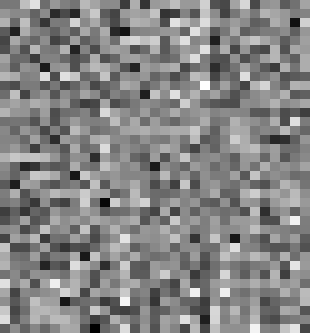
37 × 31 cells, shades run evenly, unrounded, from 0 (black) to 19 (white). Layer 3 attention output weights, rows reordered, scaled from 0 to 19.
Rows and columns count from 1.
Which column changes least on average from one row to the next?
21
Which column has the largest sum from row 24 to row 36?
13
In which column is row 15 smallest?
5
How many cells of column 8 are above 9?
23
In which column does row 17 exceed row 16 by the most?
28
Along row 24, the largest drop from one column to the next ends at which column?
27
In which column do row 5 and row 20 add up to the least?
22
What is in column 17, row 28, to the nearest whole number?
11
